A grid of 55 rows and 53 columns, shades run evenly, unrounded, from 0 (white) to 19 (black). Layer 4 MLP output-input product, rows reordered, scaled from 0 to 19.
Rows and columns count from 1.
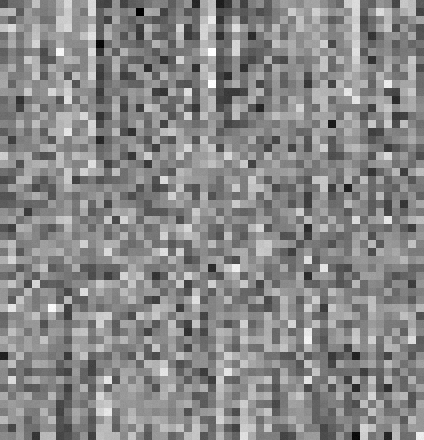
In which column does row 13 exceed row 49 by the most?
28
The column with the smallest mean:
45
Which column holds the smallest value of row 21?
12
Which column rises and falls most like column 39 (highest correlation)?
2
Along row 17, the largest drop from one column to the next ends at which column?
18
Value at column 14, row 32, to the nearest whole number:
3
